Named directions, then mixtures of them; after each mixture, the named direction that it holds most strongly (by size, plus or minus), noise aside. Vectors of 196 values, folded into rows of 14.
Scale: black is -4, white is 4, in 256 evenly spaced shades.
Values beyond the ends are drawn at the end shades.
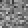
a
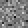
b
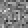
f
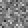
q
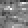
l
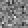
b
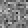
f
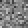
a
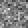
f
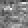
l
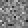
b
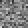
a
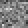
b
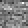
l
